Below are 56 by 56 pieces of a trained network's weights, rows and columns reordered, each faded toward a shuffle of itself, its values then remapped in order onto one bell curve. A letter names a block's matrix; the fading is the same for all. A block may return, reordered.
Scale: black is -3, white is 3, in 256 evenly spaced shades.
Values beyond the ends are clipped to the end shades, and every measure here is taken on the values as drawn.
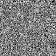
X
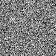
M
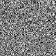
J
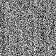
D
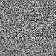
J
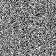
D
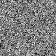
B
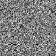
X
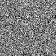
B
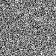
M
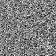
M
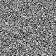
B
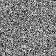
D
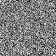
X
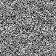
X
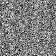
D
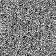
D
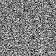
M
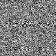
J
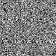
J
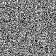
M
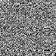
J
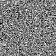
M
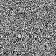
X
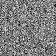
D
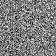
D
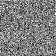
D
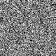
M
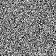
M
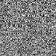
J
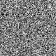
M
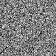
B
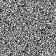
M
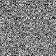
J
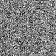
D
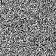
D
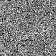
M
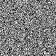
B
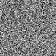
M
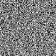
J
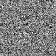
X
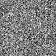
D
